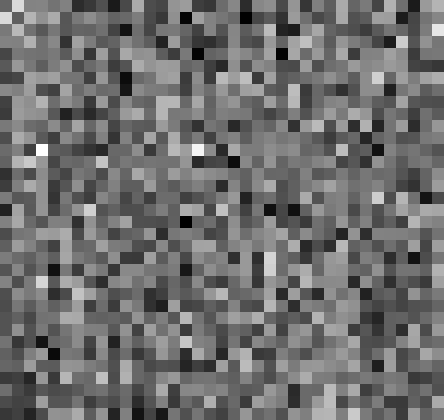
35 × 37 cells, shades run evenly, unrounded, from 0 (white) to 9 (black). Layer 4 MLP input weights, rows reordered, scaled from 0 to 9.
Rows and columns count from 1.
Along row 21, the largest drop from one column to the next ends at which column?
29
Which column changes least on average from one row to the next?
28
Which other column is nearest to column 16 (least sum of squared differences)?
22
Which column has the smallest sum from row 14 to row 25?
23
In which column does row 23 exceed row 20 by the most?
5
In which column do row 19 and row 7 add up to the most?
16
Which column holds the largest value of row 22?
35
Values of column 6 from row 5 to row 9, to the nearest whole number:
6 4 5 3 4
